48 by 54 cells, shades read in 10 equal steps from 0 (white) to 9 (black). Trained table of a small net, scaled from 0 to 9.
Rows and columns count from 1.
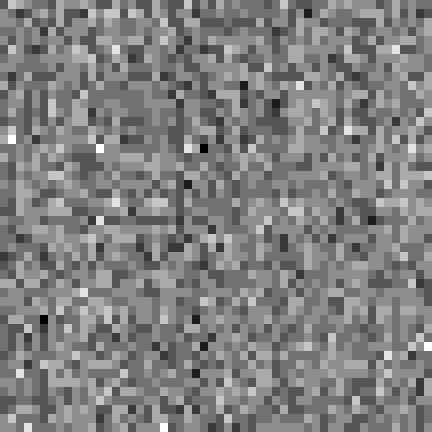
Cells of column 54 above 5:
9
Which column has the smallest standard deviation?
40
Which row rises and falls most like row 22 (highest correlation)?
46
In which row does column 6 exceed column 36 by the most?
36
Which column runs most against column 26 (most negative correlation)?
54
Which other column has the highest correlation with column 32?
13
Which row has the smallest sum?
23
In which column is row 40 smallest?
49
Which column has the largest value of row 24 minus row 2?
17
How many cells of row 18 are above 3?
42
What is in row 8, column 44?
6
